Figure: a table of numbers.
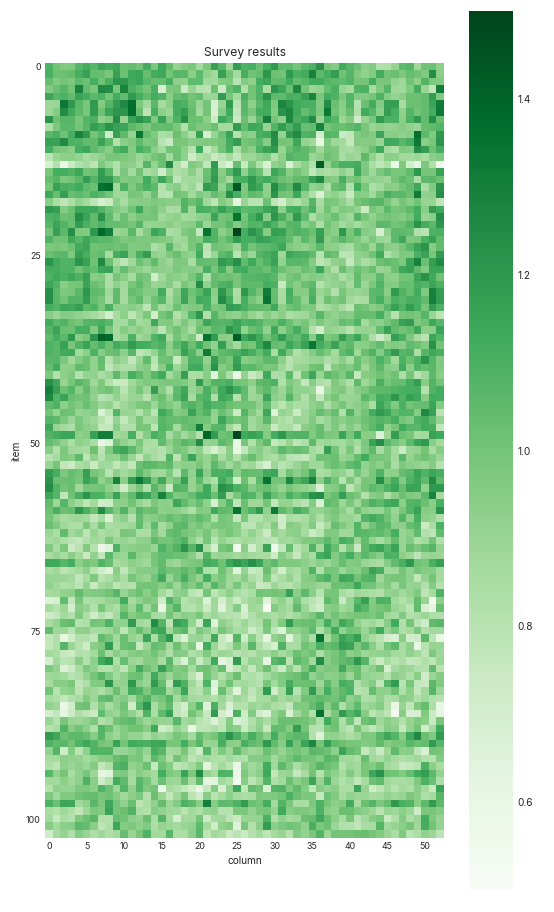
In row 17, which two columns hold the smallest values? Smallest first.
36, 40
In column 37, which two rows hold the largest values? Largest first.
6, 5
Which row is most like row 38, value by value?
98
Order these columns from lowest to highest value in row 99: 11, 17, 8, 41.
17, 41, 11, 8
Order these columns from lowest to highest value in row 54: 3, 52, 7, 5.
7, 3, 52, 5
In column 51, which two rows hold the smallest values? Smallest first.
71, 72
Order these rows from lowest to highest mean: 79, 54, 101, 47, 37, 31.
79, 101, 47, 54, 31, 37
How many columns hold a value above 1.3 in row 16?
3
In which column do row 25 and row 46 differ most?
30
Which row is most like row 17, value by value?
10
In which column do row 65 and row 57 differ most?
5
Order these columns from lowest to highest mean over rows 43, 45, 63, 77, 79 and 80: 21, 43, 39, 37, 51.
43, 37, 51, 21, 39
